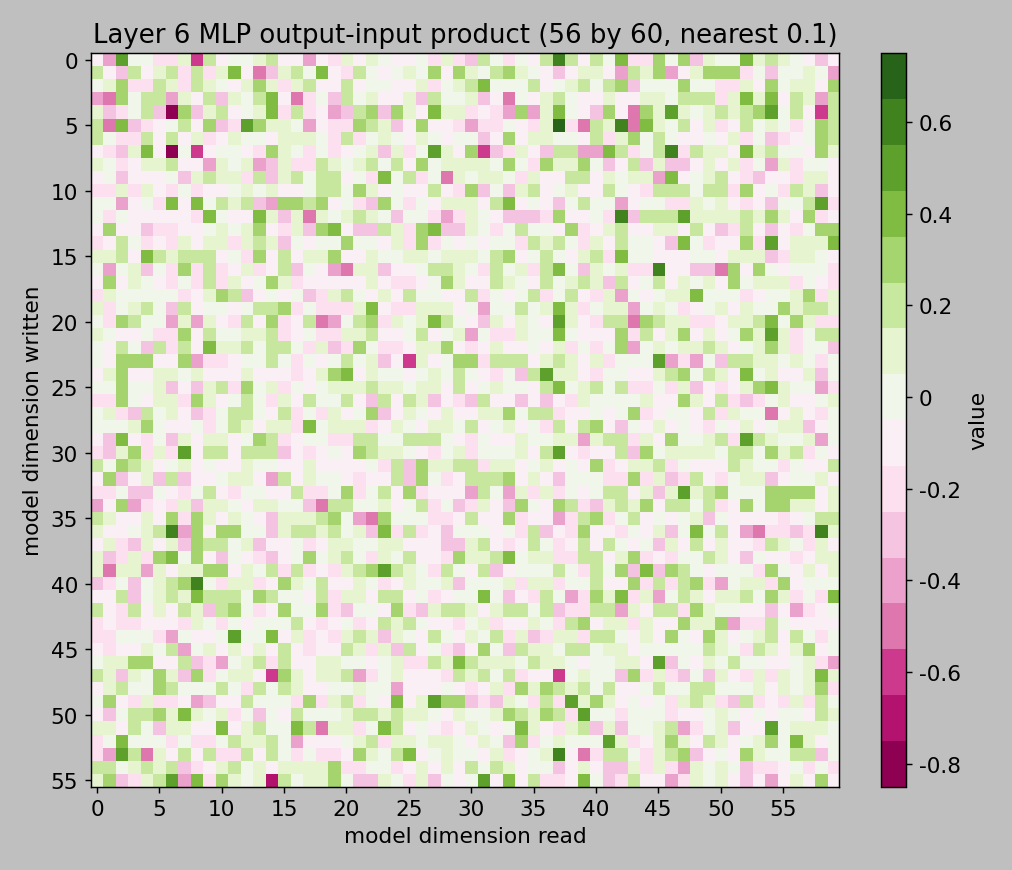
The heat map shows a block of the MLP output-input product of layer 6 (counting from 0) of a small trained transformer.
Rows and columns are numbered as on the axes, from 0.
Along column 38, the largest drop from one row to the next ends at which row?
50
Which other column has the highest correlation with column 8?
6
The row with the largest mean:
15
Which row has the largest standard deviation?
4
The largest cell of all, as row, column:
5, 37
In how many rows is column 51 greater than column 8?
23
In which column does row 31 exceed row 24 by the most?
40
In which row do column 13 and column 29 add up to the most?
46
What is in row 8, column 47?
-0.3
